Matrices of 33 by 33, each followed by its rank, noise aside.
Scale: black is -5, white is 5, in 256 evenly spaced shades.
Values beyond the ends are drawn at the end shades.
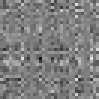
four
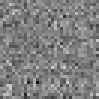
eight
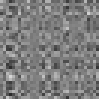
three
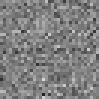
eight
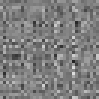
four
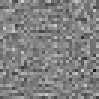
eight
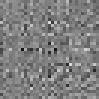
four
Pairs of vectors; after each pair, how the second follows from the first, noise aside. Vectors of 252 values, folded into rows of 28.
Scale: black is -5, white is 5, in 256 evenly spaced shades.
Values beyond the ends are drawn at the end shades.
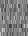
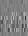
reversed, partly zeroed.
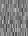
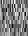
reversed, negated, scaled up.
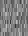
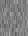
wrapped around, negated, shrunk.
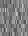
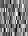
scaled up.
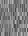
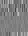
partly zeroed.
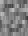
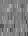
reversed, negated, partly zeroed.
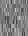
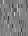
reversed, negated, partly zeroed.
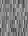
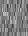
wrapped around, negated.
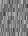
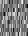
scaled up.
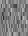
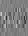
reversed, partly zeroed.
